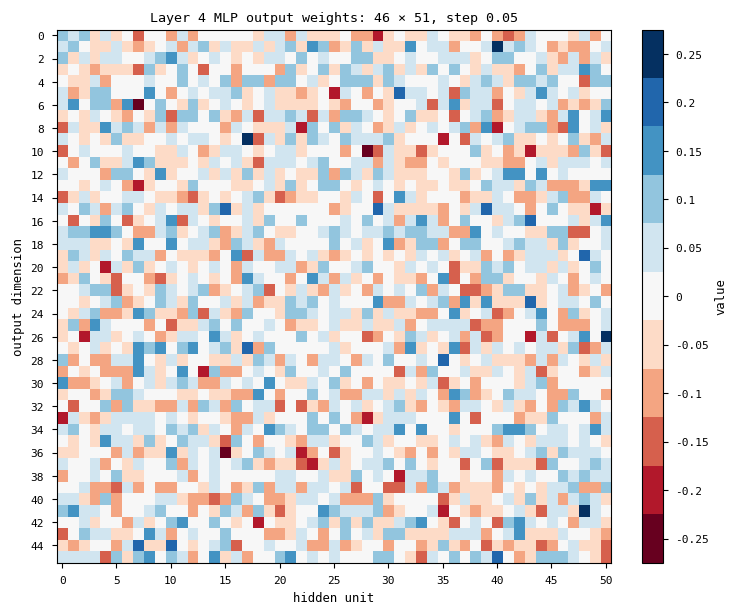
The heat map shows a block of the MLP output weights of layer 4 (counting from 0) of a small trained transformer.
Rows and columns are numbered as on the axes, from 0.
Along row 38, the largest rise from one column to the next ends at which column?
32
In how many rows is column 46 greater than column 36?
23
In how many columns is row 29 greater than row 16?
14
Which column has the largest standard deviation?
7
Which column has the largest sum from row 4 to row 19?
50
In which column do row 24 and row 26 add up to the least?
40
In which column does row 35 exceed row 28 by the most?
4
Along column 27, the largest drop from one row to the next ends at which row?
39
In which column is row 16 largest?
43
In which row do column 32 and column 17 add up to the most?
27
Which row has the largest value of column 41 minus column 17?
31
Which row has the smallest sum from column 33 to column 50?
44
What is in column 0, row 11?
0
